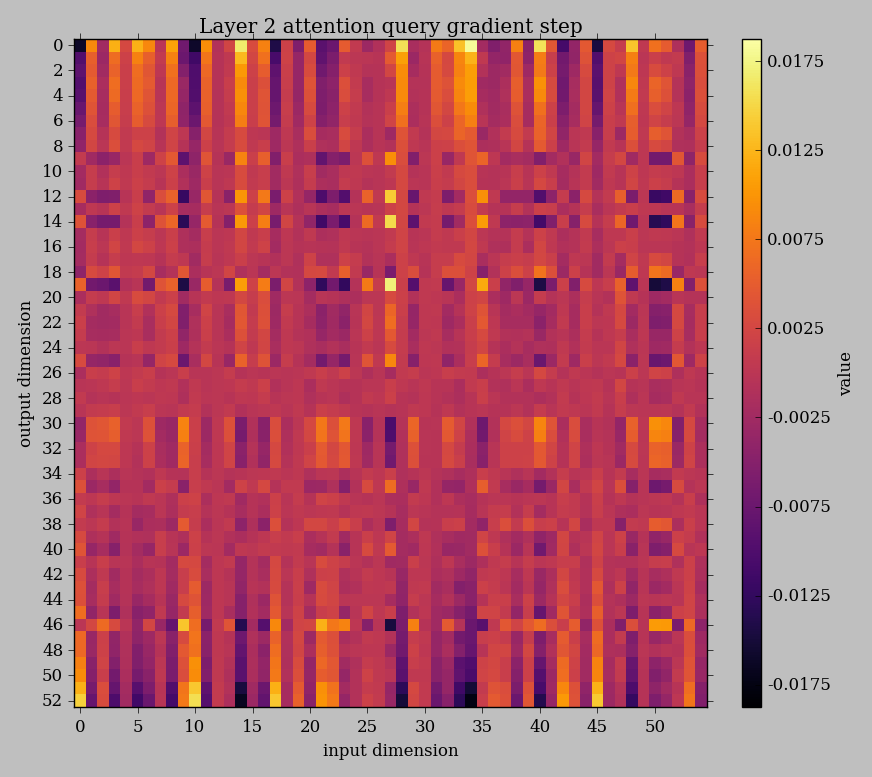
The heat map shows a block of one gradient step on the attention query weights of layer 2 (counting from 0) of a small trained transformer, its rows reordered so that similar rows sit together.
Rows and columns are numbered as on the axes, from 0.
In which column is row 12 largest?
27
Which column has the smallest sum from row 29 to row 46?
14
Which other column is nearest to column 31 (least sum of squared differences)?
54
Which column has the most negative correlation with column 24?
30
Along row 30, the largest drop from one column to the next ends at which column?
52
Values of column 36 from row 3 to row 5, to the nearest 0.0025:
-0.0025 -0.0025 -0.0025
